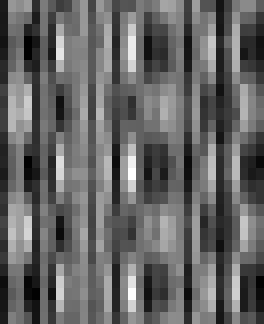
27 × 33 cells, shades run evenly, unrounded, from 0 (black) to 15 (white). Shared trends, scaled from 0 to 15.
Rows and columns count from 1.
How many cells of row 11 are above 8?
9
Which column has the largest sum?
17
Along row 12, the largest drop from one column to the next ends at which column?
28
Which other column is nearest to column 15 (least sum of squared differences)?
24
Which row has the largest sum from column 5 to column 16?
15
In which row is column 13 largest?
10
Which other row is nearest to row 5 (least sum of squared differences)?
4
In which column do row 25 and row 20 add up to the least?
5
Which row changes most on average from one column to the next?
25
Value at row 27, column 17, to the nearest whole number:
9
